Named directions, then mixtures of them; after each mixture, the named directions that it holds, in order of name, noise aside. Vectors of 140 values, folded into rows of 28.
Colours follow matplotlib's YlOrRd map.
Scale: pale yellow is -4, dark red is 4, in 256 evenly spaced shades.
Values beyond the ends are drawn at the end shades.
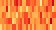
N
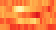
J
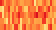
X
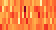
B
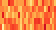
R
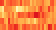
J, X.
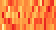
N, R.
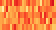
N, X.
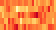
J, X.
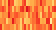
N, R.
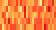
B, N, R.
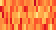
X.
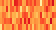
N.
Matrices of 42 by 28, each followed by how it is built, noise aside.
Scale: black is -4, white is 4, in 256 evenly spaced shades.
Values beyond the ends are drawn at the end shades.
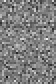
repeating columns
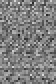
repeating columns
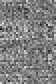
blocks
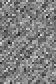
Hankel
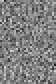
blocks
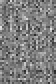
blocks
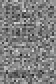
blocks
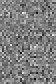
low rank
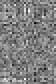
low rank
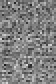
blocks
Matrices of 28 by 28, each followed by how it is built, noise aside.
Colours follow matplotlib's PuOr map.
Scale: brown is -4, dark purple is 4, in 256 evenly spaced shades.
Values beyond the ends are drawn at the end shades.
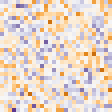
Toeplitz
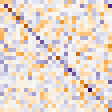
diagonal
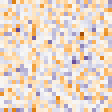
repeating rows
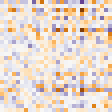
low rank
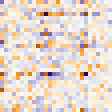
low rank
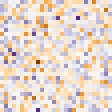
noise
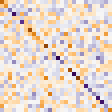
diagonal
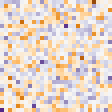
noise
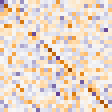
diagonal
